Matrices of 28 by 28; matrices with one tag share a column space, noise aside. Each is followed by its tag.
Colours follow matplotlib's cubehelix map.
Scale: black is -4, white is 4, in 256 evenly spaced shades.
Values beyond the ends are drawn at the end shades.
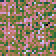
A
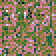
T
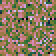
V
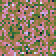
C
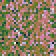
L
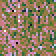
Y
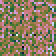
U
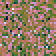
U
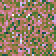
T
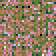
U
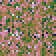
U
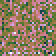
C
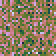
C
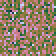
C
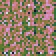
C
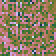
A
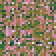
L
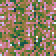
L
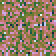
A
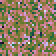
L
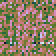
L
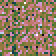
U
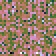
C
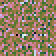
U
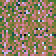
U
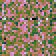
V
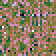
T
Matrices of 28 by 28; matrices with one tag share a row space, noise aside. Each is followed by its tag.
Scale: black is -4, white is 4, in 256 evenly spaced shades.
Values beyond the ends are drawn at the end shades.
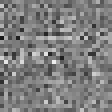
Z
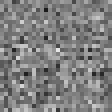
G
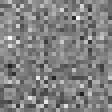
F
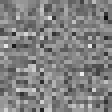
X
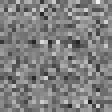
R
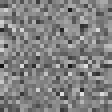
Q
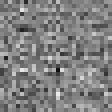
G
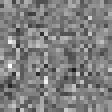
F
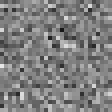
Z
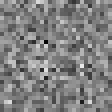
F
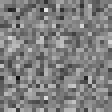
F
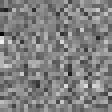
Q
